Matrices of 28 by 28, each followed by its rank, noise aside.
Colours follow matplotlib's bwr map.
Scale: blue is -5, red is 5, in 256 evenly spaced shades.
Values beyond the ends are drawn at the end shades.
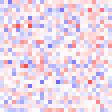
eight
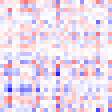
three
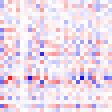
three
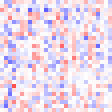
six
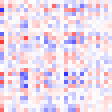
three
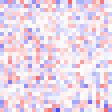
six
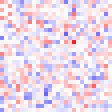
eight
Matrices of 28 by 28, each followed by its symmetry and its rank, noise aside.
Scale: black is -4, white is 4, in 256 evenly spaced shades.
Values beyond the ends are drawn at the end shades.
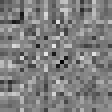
symmetric, rank four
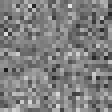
antisymmetric, rank eight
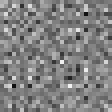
symmetric, rank four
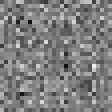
no symmetry, rank six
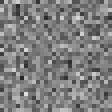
no symmetry, rank six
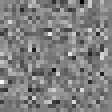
antisymmetric, rank eight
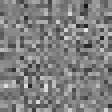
antisymmetric, rank eight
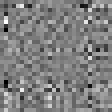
no symmetry, rank four
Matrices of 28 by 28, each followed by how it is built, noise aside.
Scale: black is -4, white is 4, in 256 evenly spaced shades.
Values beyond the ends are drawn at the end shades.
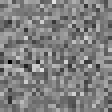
low rank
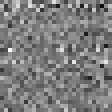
uneven rows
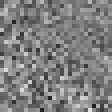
lower triangular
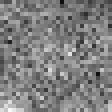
smooth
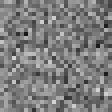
blocks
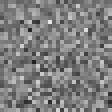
low rank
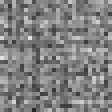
blocks
